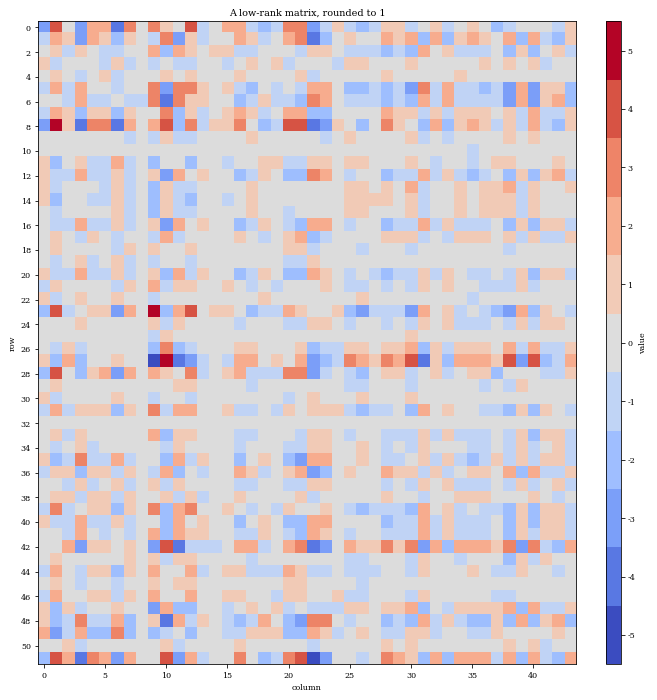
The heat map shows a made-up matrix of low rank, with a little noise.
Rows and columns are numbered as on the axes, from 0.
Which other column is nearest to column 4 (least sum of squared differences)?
5
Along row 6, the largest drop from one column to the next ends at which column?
10
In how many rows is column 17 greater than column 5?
13
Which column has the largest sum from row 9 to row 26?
3
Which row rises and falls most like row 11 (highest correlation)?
49
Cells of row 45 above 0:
6
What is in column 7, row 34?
0
